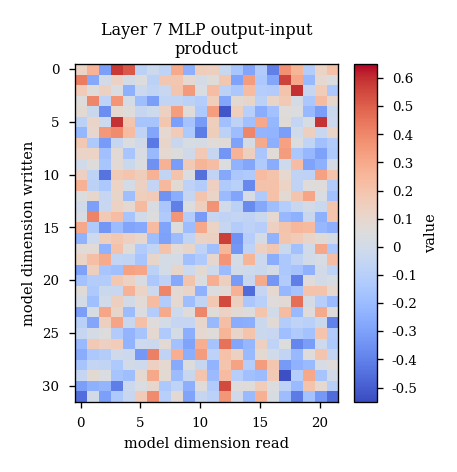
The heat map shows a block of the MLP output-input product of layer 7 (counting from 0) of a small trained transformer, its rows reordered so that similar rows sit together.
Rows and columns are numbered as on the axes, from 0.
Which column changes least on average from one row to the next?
5
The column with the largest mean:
3
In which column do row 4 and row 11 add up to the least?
12
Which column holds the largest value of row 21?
7
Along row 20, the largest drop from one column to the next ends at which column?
16
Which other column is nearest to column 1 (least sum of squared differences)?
21
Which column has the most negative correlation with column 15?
18
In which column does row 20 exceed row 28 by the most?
11
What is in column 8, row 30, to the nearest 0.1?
-0.1
